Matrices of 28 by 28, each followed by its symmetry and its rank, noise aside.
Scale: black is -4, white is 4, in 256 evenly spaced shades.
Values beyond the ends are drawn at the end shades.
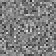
no symmetry, rank eight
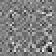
symmetric, rank four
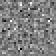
antisymmetric, rank eight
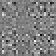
antisymmetric, rank four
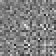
symmetric, rank six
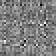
antisymmetric, rank four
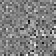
symmetric, rank six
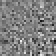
antisymmetric, rank six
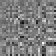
symmetric, rank four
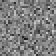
no symmetry, rank eight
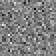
antisymmetric, rank eight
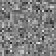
antisymmetric, rank six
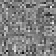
antisymmetric, rank eight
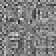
antisymmetric, rank six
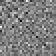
symmetric, rank six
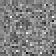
no symmetry, rank six
